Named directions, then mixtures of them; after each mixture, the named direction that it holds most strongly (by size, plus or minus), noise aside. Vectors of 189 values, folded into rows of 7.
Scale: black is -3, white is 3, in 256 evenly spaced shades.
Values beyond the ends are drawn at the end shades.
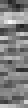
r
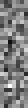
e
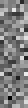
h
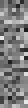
h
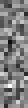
e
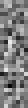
e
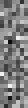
e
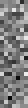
h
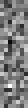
e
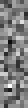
e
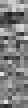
r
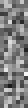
e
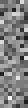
h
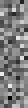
h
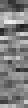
r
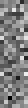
h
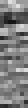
r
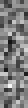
e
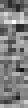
r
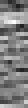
r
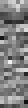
r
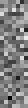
h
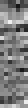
r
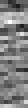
r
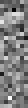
h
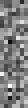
e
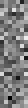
h
